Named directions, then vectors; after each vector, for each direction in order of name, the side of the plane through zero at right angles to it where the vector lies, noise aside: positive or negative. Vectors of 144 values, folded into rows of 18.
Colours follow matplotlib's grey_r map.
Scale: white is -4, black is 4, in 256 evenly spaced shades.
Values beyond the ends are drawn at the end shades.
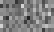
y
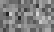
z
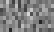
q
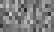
positive, negative, positive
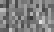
negative, positive, positive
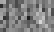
negative, positive, positive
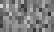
positive, negative, positive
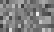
negative, negative, positive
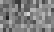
positive, positive, positive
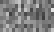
negative, negative, negative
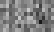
positive, negative, negative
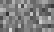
negative, negative, positive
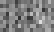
negative, positive, positive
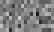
positive, positive, negative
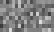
negative, negative, positive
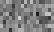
positive, positive, negative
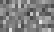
negative, negative, positive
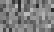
positive, positive, positive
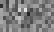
negative, positive, negative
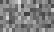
negative, negative, negative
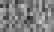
negative, positive, positive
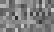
positive, negative, negative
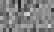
positive, positive, positive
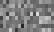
negative, negative, positive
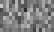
positive, negative, positive
